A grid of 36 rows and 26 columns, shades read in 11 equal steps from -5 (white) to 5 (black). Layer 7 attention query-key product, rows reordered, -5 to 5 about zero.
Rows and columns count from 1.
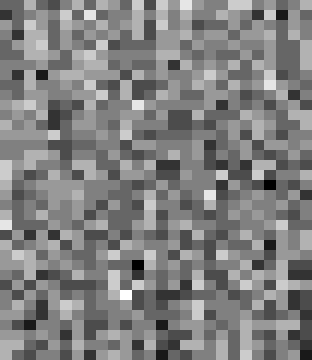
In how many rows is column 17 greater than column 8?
13
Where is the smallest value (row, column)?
30, 11
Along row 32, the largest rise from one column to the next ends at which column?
18
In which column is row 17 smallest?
1
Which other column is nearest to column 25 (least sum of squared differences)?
12
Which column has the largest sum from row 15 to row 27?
23
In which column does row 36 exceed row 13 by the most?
26
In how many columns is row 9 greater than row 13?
11
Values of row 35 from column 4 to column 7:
2 -1 1 -2
